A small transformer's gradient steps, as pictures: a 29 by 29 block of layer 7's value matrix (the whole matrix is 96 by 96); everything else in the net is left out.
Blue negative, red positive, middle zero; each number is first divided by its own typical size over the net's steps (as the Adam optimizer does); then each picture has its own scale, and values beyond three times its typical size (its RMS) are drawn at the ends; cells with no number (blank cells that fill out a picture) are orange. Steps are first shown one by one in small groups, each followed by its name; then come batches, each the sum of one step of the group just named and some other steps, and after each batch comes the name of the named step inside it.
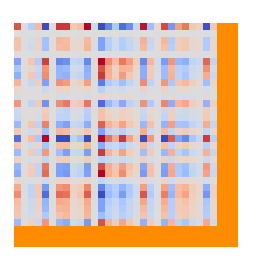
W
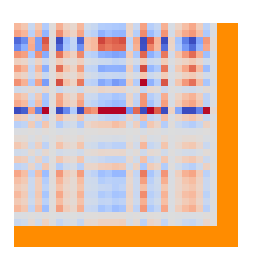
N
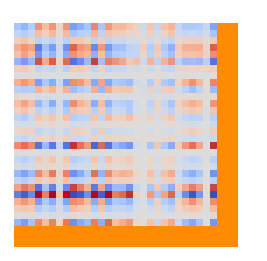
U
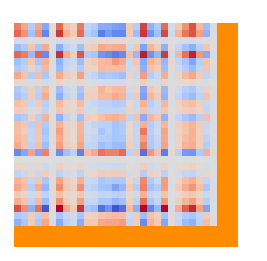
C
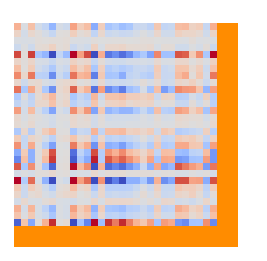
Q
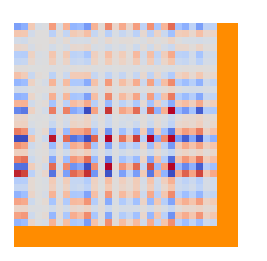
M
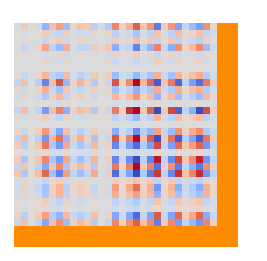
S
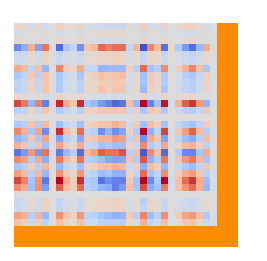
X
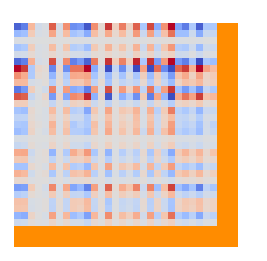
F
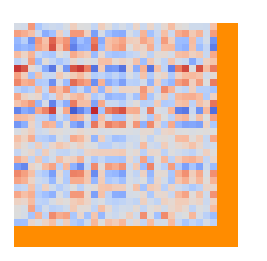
F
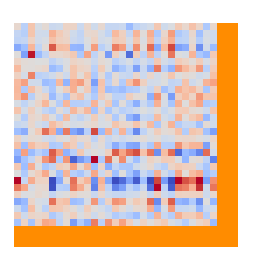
Q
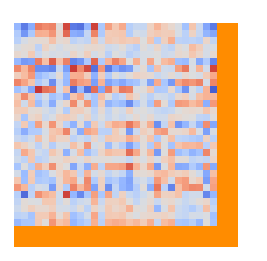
U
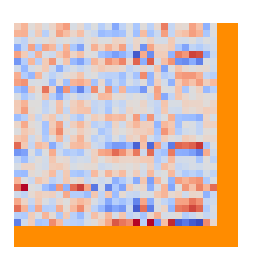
C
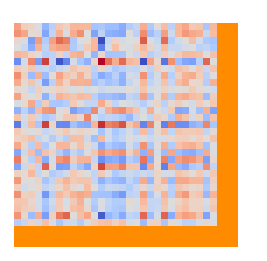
W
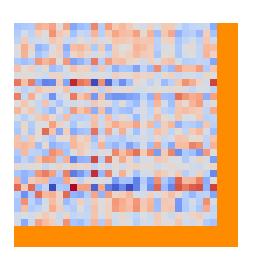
U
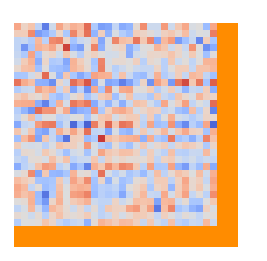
W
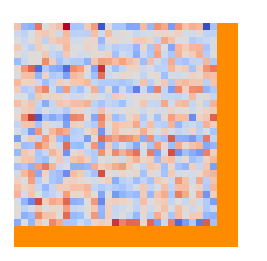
W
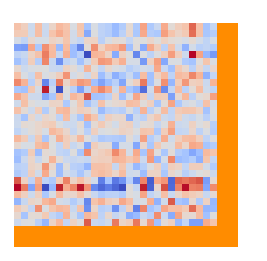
C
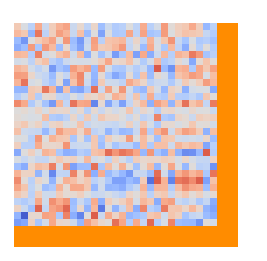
C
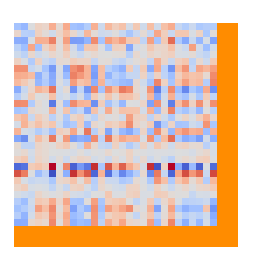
M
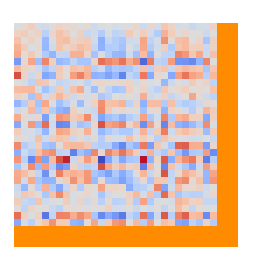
Q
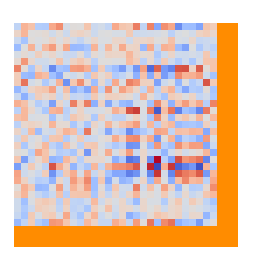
S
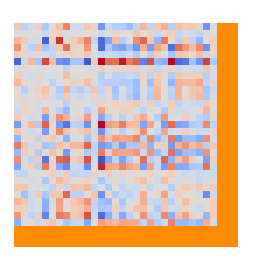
W
